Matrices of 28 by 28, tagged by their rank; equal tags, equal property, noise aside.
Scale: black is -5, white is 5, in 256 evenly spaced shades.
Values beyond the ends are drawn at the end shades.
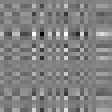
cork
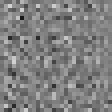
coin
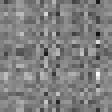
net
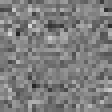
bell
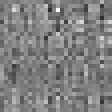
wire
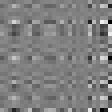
cork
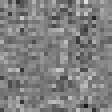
coin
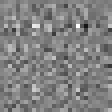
coin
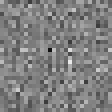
bell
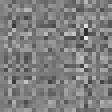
wire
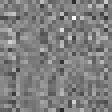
coin
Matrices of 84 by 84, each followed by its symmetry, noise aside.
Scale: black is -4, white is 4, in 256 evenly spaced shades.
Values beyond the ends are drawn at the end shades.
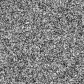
symmetric.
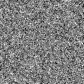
antisymmetric.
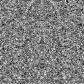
mirrored left to right.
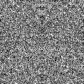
mirrored left to right.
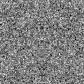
mirrored left to right.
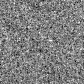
antisymmetric.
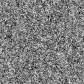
same after a half turn.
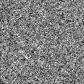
symmetric across the other diagonal.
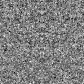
mirrored left to right.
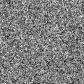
no symmetry.
